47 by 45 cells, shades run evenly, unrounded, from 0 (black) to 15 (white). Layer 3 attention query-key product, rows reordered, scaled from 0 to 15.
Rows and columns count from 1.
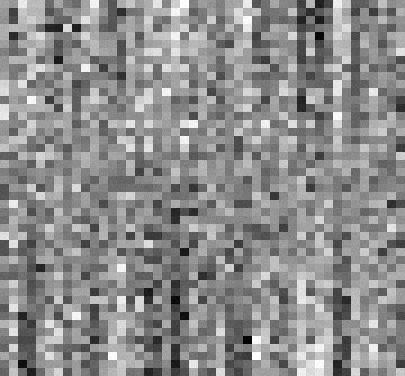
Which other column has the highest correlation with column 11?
28
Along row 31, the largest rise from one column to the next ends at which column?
2
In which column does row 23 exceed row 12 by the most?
34
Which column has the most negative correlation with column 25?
4
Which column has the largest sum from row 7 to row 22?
38
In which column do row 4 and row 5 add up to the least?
36
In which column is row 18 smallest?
27
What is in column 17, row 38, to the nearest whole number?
3
